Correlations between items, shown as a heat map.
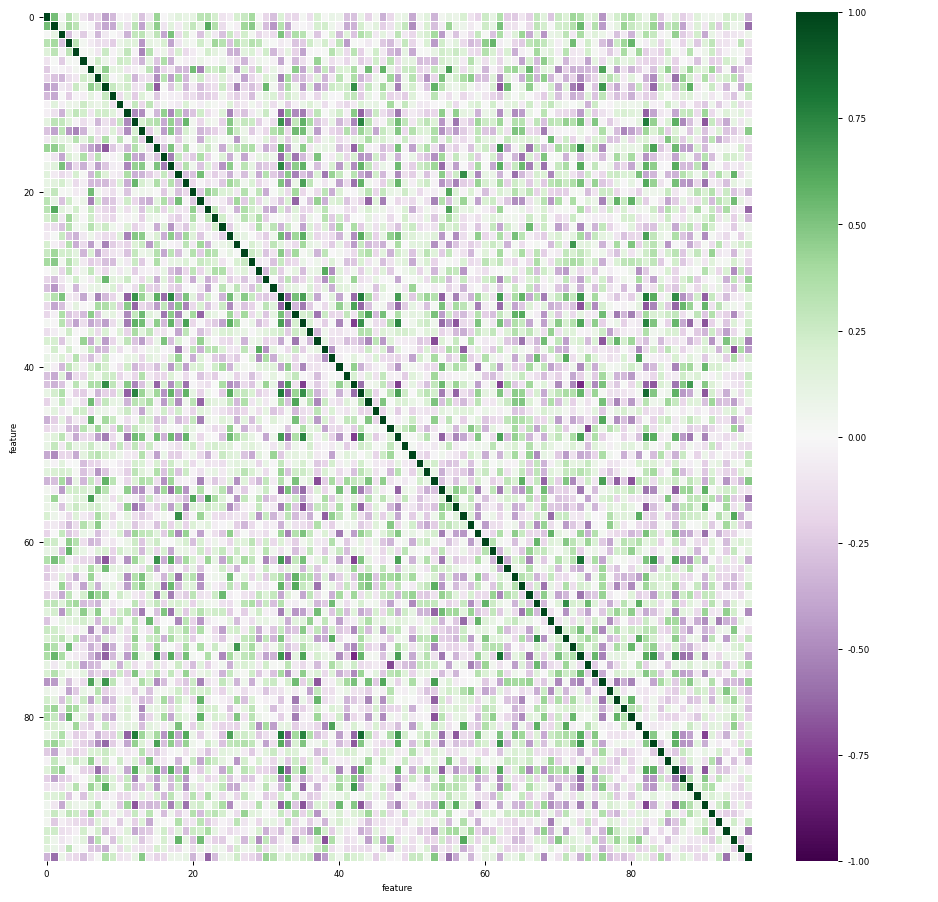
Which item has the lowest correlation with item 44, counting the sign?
21
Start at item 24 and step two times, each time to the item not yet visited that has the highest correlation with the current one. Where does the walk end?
6
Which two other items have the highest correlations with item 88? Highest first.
42, 8
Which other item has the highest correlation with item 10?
47
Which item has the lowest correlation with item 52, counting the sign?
7
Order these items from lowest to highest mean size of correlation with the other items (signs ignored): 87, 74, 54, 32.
74, 87, 54, 32
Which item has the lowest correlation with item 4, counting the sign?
13
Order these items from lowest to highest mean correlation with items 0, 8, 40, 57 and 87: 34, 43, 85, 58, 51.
43, 34, 85, 51, 58
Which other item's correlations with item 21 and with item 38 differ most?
94
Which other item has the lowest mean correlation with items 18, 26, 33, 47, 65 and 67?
38
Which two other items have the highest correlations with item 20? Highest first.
55, 6
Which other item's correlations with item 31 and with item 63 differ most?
26
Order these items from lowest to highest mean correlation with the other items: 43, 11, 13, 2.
11, 13, 2, 43
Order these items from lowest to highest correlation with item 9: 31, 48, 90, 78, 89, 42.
78, 48, 89, 90, 31, 42
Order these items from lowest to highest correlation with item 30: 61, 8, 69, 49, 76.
49, 69, 76, 61, 8
